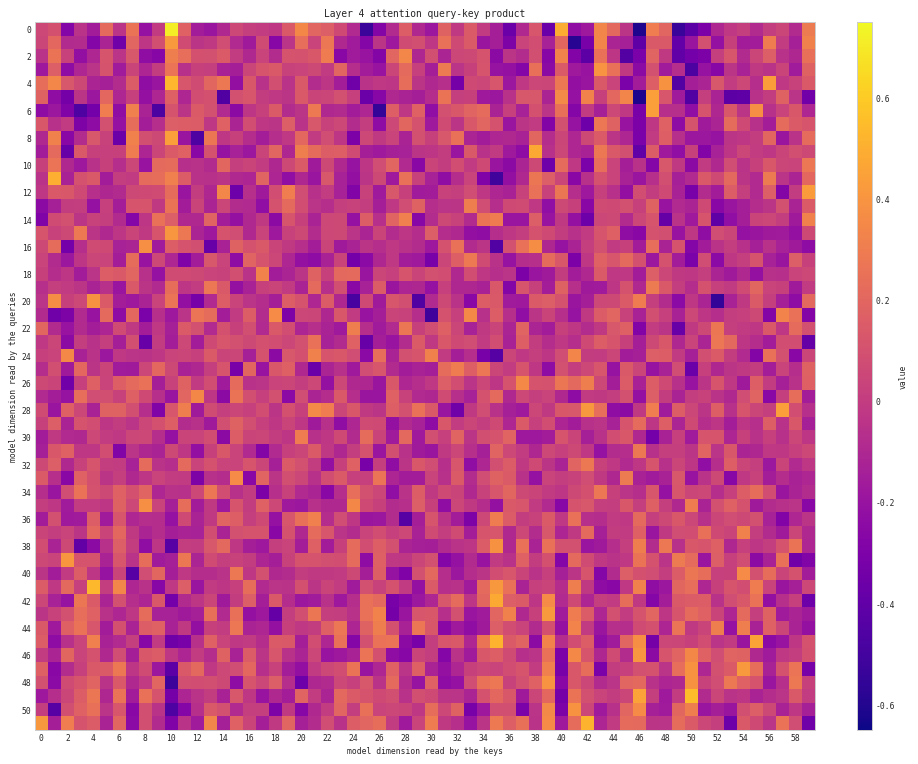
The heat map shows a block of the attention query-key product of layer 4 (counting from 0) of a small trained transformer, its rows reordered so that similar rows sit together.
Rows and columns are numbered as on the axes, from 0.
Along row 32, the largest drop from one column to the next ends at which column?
25
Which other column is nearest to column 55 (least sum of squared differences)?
34
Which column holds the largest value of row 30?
20
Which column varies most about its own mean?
10
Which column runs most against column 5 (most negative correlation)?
26
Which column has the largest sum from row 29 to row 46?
35
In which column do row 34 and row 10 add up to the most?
43
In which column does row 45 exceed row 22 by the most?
46
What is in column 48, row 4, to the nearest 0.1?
0.4
